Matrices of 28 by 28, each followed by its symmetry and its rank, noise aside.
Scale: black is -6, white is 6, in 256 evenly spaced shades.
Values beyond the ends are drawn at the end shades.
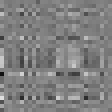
no symmetry, rank one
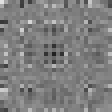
symmetric, rank two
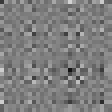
symmetric, rank two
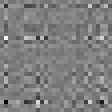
no symmetry, rank two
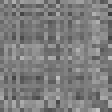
no symmetry, rank two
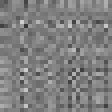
symmetric, rank two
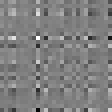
symmetric, rank one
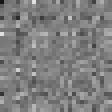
symmetric, rank three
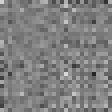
no symmetry, rank three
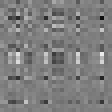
no symmetry, rank two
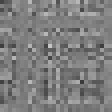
no symmetry, rank three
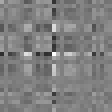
symmetric, rank one
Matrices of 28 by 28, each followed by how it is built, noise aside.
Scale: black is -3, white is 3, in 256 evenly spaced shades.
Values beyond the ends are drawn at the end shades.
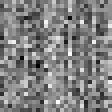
blocks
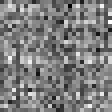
blocks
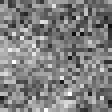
smooth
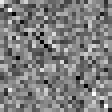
diagonal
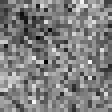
smooth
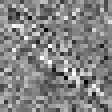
banded
